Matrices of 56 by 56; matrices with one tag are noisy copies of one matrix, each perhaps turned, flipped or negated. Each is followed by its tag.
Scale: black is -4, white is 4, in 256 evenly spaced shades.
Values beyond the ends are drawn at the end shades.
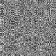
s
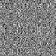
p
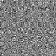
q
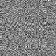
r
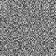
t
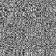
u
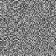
t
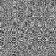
q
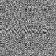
r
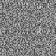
p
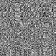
u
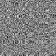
q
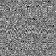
r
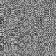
s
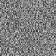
p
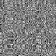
u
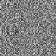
p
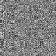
s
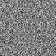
p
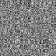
u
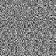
t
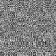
s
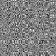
q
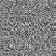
r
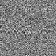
r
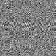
r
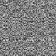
p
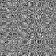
q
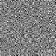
t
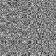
q
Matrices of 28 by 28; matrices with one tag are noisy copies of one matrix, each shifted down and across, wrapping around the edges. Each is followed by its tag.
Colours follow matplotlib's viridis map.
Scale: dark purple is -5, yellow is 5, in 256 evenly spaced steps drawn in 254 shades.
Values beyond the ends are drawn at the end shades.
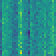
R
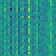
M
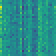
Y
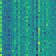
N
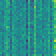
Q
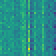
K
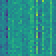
K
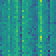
R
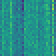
K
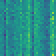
R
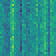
R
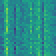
R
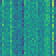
K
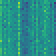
N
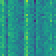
R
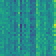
Y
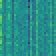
Q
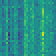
Y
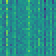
M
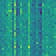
K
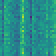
R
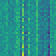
K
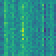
Y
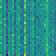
M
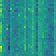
R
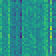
K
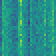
R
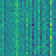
M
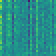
Q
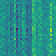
Y
